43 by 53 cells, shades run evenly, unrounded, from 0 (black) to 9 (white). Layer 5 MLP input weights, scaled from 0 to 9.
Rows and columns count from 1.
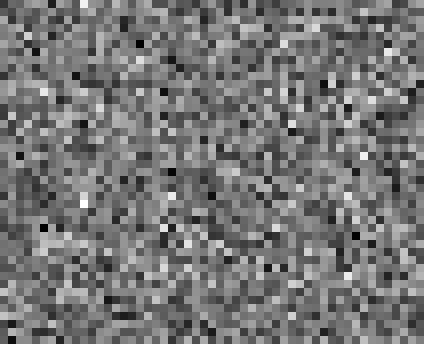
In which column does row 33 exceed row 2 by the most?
33
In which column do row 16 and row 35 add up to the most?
44
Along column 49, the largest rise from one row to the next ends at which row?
7
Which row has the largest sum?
37
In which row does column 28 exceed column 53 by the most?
11
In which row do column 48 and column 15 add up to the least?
28
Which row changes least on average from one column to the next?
40
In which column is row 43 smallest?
2
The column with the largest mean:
20
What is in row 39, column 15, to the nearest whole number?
6
